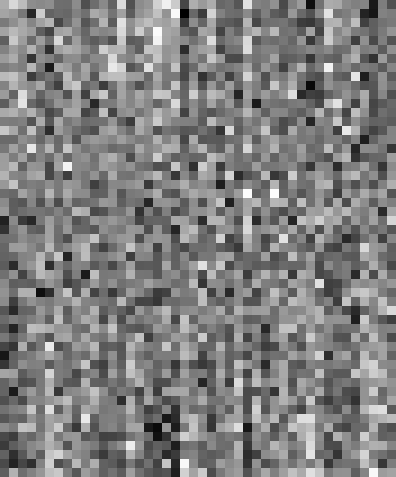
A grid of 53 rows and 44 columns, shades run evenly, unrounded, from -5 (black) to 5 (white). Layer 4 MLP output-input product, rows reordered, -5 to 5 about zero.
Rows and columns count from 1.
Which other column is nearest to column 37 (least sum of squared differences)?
14
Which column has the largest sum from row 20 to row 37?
41
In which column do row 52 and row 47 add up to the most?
21
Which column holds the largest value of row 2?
20
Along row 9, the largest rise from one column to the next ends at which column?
40
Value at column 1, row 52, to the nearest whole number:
-2
